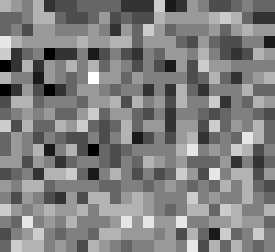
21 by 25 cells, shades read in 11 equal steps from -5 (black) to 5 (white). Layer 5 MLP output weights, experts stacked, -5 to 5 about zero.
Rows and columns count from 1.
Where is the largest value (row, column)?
7, 9
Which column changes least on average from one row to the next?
15
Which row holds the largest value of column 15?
1
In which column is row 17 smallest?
6
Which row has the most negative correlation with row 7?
13
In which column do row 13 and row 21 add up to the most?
18
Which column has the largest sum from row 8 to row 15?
17
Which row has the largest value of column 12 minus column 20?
20
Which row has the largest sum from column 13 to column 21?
19
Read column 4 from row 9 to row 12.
-1 0 -1 -2
